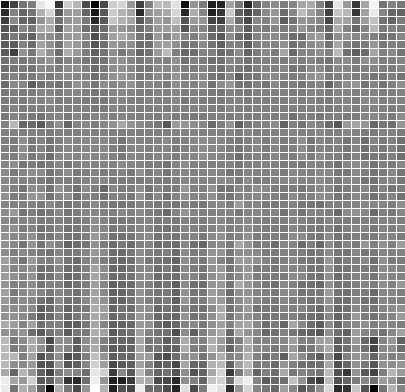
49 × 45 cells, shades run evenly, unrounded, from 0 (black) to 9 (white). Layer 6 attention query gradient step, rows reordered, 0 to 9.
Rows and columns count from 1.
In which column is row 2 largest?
42
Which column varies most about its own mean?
11
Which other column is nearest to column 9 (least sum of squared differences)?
15
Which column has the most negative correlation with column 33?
9
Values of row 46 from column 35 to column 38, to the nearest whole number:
4 4 6 3
